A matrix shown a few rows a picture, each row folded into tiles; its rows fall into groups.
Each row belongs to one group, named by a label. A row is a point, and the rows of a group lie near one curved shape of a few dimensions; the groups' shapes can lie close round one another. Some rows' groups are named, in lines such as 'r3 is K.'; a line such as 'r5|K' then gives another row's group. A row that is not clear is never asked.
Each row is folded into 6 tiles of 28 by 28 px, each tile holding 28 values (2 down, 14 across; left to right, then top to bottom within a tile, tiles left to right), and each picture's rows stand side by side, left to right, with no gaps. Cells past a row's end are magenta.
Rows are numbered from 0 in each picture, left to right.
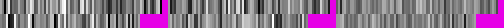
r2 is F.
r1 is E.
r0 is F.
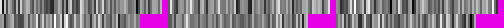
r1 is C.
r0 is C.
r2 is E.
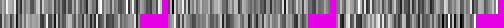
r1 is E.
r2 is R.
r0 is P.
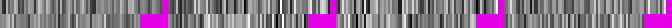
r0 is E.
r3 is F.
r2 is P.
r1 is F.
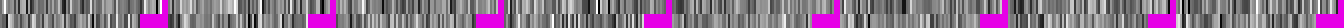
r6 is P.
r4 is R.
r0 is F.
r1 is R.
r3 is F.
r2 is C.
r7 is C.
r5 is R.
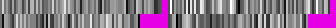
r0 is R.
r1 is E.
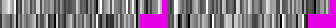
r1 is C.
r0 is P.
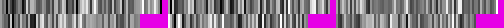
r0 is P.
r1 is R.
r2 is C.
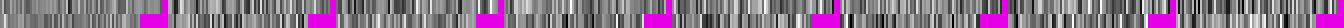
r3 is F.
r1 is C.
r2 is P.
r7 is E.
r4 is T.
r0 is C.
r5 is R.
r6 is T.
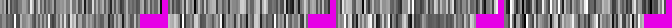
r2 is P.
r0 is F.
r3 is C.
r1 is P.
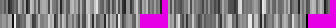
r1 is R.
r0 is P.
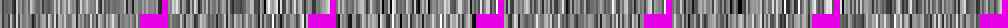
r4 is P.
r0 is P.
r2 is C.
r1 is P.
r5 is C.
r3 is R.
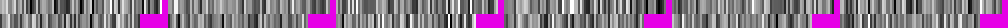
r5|E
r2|C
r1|R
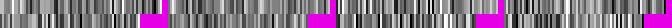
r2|C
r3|R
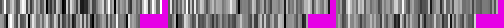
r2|F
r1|E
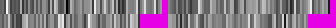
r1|P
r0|F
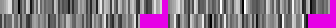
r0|P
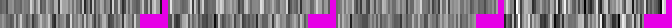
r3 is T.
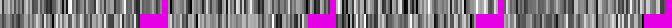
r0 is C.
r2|E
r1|E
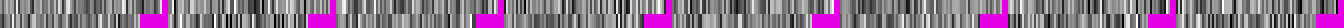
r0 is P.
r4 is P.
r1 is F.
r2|R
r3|C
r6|T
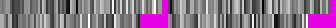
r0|F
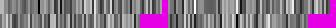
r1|P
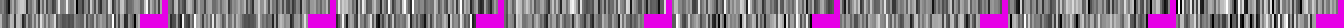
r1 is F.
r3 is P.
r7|C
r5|E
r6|R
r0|R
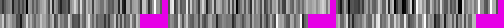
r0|P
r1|C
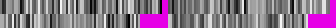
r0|E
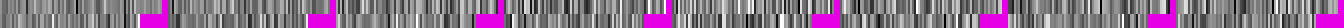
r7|P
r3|F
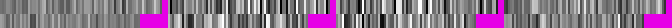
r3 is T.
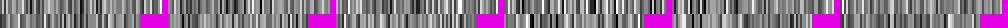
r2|C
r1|F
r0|C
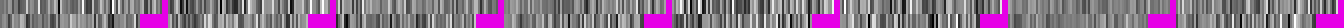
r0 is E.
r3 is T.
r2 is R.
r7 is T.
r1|P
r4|P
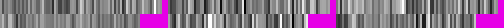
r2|R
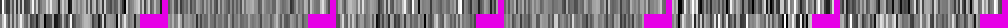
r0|C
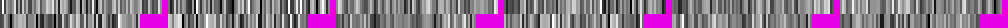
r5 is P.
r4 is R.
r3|P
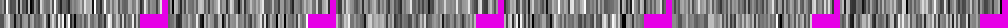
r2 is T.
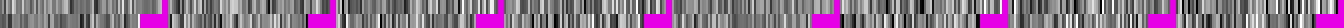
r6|F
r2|C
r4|R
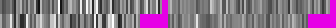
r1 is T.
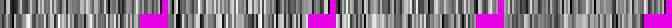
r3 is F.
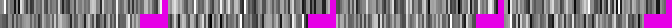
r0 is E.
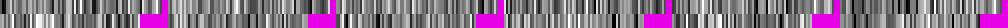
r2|R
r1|P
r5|F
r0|T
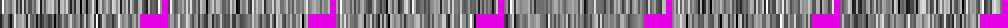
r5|P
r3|C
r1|C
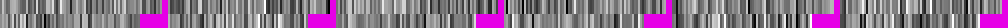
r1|P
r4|R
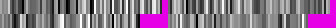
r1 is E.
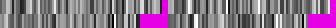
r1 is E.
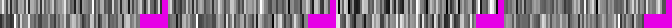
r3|T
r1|T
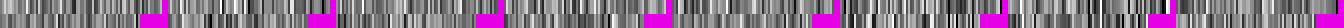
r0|P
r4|C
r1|P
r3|E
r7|P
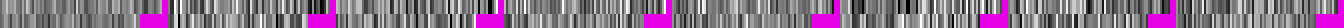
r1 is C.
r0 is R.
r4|P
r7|P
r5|F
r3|C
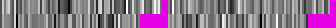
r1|R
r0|P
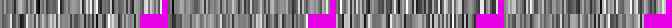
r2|R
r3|P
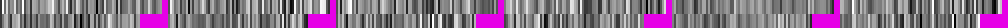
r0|E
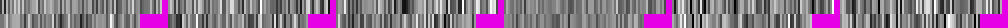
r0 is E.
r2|P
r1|T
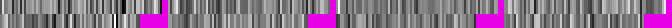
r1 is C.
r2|T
